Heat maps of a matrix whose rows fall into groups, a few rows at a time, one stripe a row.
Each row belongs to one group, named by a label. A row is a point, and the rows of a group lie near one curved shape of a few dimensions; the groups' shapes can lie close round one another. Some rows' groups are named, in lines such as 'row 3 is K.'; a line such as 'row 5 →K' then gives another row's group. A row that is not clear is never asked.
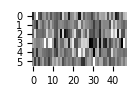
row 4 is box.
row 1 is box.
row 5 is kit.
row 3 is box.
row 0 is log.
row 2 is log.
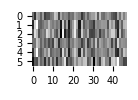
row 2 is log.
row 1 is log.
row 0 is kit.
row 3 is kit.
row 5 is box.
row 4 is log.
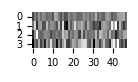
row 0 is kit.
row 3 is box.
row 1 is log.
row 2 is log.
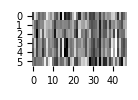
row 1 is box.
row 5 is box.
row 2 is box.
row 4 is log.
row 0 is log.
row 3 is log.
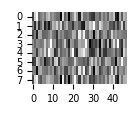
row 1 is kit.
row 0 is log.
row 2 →box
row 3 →box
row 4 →box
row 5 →kit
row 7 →log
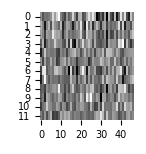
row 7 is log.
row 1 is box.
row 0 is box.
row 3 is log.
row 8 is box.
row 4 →log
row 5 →kit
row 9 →box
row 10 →kit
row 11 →kit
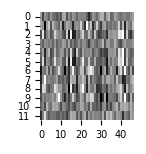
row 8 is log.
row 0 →kit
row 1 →box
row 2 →log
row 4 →log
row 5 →log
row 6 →box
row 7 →log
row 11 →log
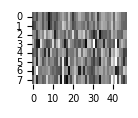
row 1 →log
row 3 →kit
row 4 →box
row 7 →log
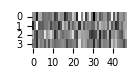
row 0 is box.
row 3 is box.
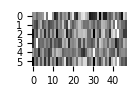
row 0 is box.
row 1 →log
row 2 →box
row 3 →log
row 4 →kit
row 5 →box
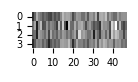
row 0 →log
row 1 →log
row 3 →log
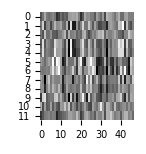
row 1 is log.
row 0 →log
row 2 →kit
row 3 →log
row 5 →box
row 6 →box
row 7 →box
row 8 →box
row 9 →log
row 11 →log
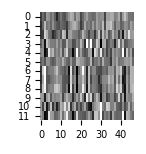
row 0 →log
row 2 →kit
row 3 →box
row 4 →kit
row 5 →kit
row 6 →log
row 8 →log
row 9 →box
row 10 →kit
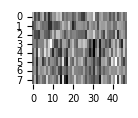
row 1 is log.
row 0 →kit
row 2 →kit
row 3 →box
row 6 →kit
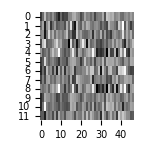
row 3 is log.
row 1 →log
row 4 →box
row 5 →log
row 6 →box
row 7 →kit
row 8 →box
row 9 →log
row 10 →log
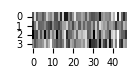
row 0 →log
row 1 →log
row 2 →box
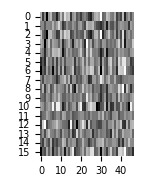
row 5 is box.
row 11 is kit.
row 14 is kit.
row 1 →box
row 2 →kit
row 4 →box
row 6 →box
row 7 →kit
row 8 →log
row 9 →box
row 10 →box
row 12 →log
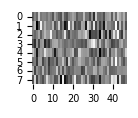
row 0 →kit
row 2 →box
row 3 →kit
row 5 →log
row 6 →kit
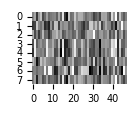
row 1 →kit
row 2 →kit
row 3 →log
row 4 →log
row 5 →kit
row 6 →box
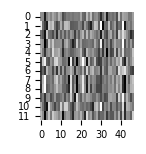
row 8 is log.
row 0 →box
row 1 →kit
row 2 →box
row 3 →kit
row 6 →box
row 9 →log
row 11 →box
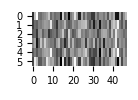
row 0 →log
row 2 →log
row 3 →kit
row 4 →box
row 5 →log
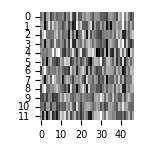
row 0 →log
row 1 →kit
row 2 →log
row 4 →box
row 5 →kit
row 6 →log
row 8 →log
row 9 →kit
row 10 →log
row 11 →kit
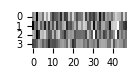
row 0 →kit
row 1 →box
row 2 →kit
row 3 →log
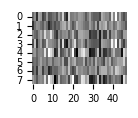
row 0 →log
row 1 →log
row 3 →log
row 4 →box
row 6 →log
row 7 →box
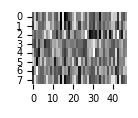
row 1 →log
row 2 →box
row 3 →kit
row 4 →kit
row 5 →box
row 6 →log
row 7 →log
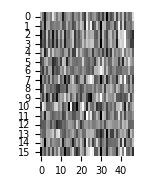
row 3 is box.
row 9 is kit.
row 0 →box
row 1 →box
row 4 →kit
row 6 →kit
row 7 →box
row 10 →log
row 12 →log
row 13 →box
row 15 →box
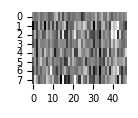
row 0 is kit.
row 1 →box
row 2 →log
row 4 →box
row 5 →kit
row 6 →box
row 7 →log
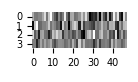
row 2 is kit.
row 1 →log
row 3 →box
